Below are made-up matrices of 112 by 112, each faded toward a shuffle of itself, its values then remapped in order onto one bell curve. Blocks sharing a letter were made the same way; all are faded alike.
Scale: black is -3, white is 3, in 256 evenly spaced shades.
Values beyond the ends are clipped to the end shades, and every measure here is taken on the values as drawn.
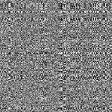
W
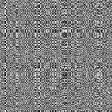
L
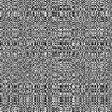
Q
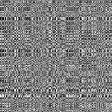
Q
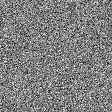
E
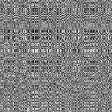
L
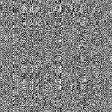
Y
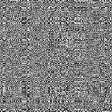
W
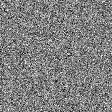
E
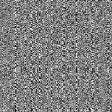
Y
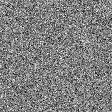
E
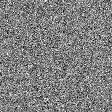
E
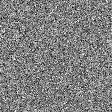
E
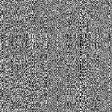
Y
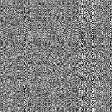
Y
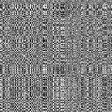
L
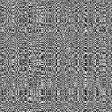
L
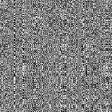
Y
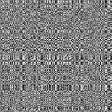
Q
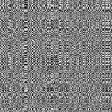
Q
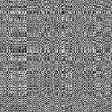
L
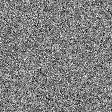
E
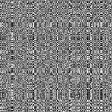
L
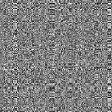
W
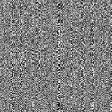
Y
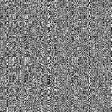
Y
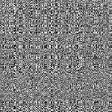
W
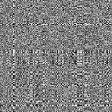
W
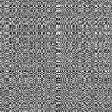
Q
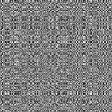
Q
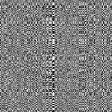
L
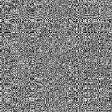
W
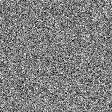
E
